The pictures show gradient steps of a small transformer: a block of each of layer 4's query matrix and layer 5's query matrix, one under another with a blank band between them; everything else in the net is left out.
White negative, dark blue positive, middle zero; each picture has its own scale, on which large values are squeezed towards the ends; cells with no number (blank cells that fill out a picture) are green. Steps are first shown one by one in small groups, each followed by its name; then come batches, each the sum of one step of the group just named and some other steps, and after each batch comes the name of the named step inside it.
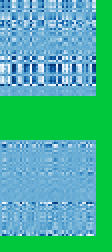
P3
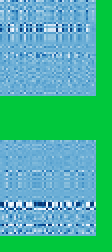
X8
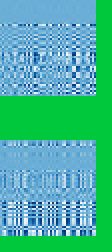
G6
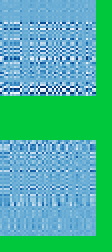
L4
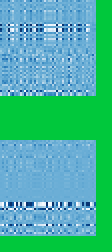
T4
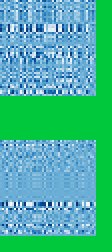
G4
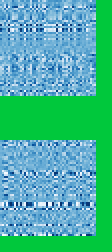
T4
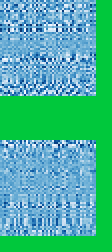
G6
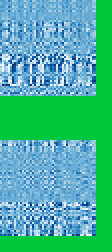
P3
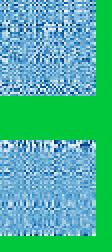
L4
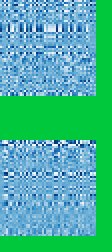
G4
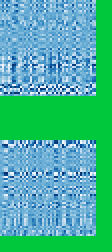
P3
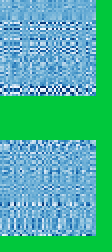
L4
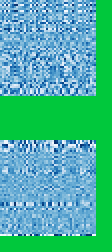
G4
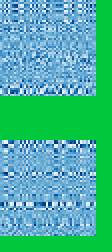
G4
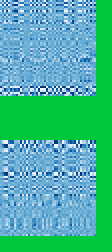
L4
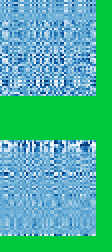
L4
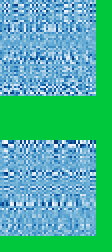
G4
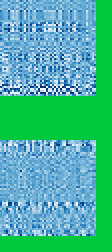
L4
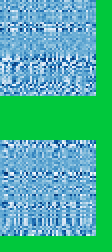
G6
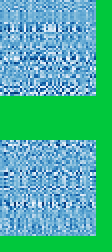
G4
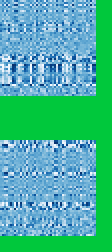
P3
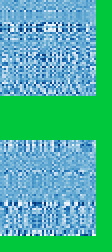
X8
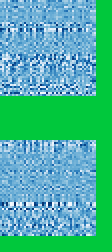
X8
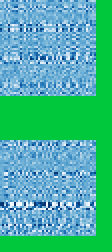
X8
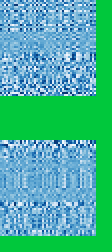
G6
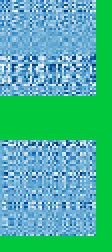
P3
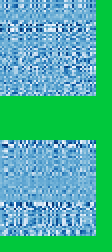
T4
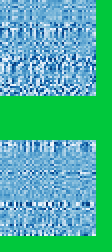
T4
